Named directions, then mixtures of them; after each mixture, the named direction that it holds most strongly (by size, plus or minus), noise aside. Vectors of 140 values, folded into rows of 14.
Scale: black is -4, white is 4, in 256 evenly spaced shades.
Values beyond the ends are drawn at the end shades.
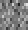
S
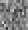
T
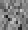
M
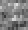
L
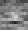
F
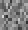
M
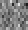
S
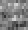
L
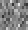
S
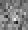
M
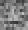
F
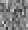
T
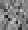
M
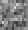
L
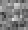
L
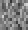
S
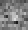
F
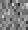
S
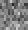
S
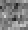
L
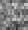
L
